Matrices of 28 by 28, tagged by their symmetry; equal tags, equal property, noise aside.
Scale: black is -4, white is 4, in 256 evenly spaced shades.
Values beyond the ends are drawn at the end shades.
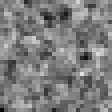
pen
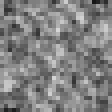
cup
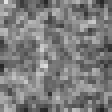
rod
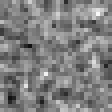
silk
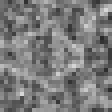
rod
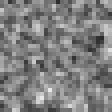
silk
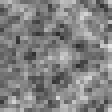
rod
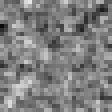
silk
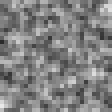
cup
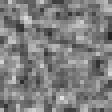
silk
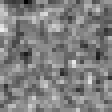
silk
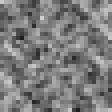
cup
